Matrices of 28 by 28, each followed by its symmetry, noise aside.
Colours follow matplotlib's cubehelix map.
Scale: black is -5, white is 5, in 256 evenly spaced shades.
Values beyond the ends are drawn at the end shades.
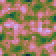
same after a half turn.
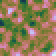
symmetric.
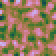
antisymmetric.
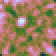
symmetric.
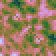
symmetric across the other diagonal.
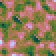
symmetric across the other diagonal.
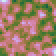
symmetric across the other diagonal.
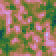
same after a half turn.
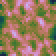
same after a half turn.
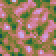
symmetric across the other diagonal.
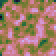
symmetric.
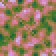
same after a half turn.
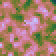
symmetric across the other diagonal.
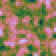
antisymmetric.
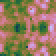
mirrored top to bottom.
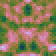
mirrored left to right.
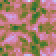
mirrored top to bottom.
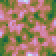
same after a half turn.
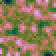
same after a half turn.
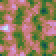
mirrored top to bottom.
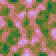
same after a half turn.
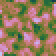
antisymmetric.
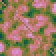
same after a half turn.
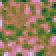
antisymmetric.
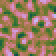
antisymmetric.
